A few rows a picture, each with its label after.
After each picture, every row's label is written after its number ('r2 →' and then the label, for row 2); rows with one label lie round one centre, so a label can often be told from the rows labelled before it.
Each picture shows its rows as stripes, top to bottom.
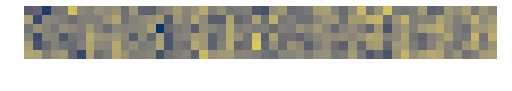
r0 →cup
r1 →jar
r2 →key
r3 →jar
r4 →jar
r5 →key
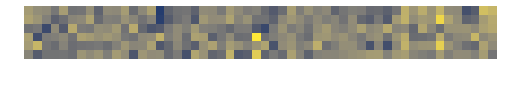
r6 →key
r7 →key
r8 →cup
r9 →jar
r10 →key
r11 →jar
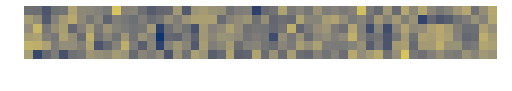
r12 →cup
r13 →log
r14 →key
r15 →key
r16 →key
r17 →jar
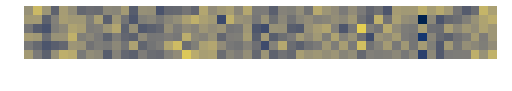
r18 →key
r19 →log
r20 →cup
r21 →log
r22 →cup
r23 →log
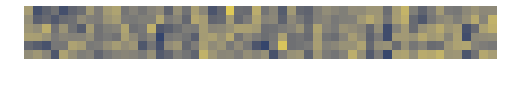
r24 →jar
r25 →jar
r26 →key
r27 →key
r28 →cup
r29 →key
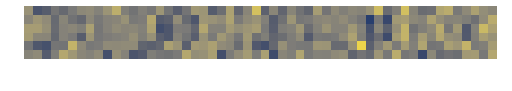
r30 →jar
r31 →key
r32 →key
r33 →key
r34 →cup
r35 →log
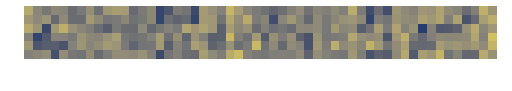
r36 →key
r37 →key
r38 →log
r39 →jar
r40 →jar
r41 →key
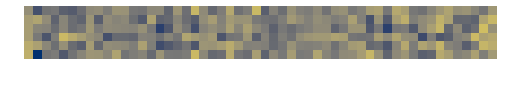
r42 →jar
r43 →key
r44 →key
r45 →log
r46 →key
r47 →jar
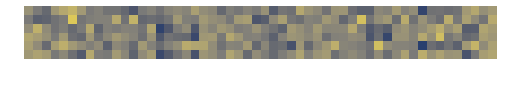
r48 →log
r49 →cup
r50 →key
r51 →key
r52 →log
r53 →key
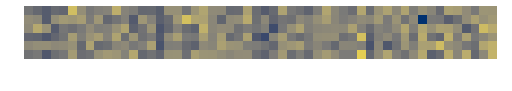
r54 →cup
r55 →log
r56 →key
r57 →cup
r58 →key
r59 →cup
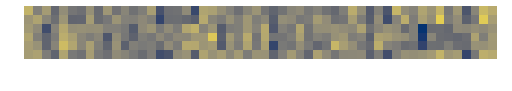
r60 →key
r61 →key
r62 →log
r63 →log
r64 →log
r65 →key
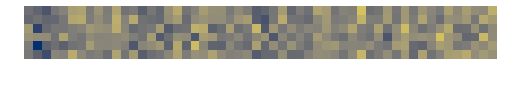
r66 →cup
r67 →cup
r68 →jar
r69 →key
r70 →jar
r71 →cup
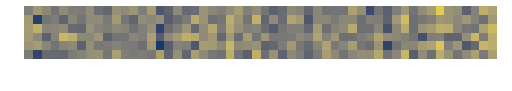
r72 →key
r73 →jar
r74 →key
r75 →log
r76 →key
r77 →jar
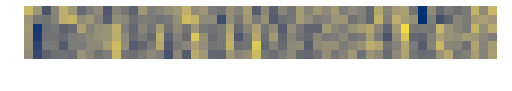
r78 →log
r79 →log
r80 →jar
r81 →jar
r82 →jar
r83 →jar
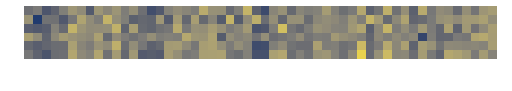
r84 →cup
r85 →jar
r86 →cup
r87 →log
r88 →cup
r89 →cup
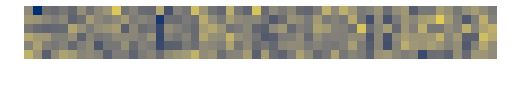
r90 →jar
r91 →key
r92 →cup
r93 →key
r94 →key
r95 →log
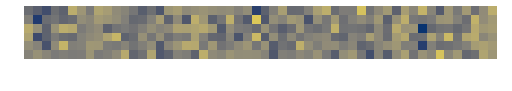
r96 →cup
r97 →jar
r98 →log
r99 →jar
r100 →log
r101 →key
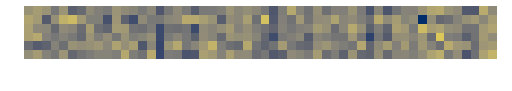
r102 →key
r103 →log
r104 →key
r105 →key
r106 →cup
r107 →key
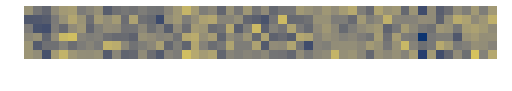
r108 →log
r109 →cup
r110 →jar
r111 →log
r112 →jar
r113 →log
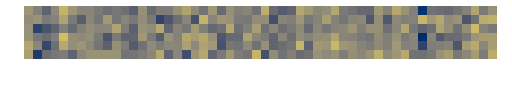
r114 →log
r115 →key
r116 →jar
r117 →log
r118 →log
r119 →jar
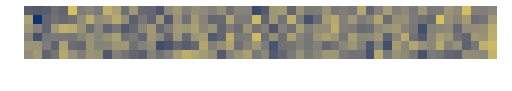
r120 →cup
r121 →jar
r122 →log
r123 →jar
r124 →key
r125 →log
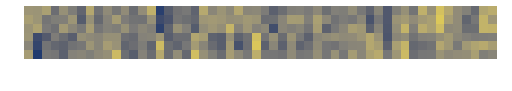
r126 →key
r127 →key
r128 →key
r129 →jar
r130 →jar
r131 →jar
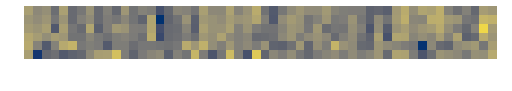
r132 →key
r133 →key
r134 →key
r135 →key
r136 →log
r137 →jar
